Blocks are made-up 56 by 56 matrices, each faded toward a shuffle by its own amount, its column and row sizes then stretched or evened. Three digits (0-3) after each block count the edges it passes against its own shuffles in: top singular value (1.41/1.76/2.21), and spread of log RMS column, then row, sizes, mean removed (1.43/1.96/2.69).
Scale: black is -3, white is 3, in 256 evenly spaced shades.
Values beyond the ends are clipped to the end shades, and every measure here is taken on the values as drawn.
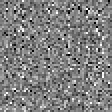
2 2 0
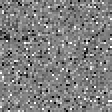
0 0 0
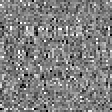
2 0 1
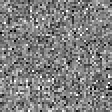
1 0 0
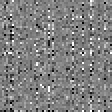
1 3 1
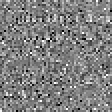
2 0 1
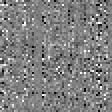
1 3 1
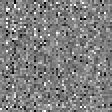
1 2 0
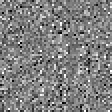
1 2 0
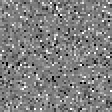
0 0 0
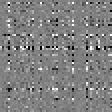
3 3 3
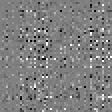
2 3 2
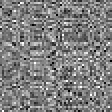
3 1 0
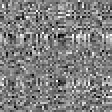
3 0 2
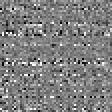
2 2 3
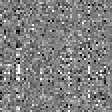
2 2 1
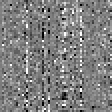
2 3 0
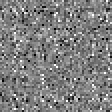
1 1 1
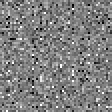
0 2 1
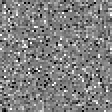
0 0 0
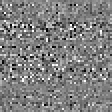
1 1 3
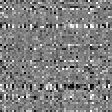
3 2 3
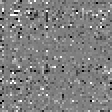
1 2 2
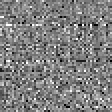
2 0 2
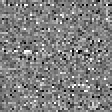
0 1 2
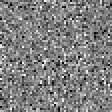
0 1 1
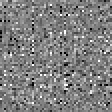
0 2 2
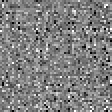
0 2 1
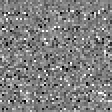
0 0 2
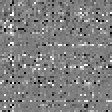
1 1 3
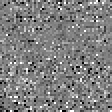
0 0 2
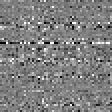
2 1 3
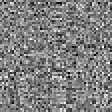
2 0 1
